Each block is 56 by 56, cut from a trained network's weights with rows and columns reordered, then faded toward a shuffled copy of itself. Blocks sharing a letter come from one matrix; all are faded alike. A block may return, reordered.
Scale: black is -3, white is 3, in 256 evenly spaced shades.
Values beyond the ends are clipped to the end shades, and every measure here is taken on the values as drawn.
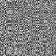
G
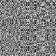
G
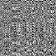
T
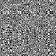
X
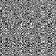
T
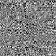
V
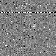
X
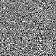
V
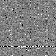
X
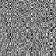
G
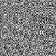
G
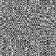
G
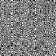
X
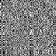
G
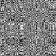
G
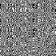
T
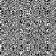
T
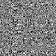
V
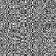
G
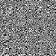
V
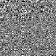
V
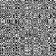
T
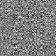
X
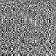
T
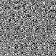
V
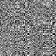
G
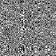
X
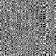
T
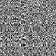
T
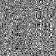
X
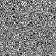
V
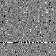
X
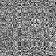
G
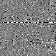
X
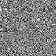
V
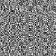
G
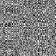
G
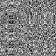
G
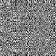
G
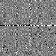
X
